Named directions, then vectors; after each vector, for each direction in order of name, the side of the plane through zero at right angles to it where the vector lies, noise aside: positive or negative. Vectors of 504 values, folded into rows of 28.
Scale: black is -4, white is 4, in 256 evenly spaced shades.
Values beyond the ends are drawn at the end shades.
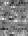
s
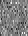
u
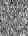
positive, negative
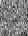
negative, negative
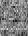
negative, negative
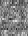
positive, positive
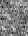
negative, positive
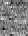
positive, negative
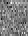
negative, positive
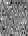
positive, negative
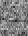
negative, negative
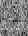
negative, negative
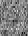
negative, negative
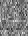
positive, positive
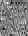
positive, negative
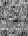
negative, negative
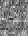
positive, positive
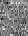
negative, positive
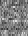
positive, positive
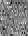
positive, negative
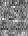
positive, positive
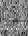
negative, negative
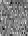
positive, negative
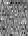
positive, negative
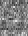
positive, positive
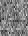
negative, negative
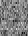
negative, negative
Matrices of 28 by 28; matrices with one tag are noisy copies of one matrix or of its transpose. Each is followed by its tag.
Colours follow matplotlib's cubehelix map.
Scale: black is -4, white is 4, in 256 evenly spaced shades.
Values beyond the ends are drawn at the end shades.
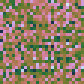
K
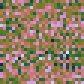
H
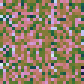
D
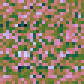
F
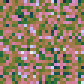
H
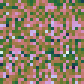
H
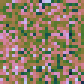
K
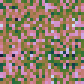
H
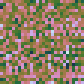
H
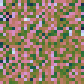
D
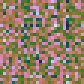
F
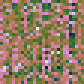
K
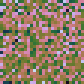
D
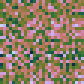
H
